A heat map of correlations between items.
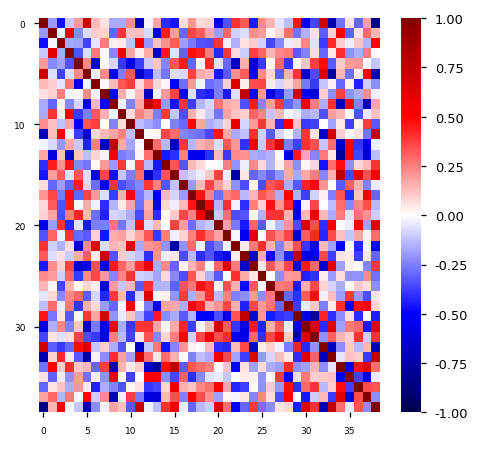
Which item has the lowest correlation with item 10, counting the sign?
4
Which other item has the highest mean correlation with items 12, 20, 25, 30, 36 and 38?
33
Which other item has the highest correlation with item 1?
3
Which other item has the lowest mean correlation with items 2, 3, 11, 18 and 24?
32
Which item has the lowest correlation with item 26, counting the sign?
7
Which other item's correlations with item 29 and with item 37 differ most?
13
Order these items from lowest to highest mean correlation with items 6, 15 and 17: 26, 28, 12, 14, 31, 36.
12, 31, 26, 36, 14, 28
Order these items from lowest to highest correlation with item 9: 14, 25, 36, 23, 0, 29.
36, 0, 29, 23, 25, 14
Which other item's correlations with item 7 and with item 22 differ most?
15
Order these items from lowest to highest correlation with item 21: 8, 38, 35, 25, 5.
5, 35, 25, 8, 38
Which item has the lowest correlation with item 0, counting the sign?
38
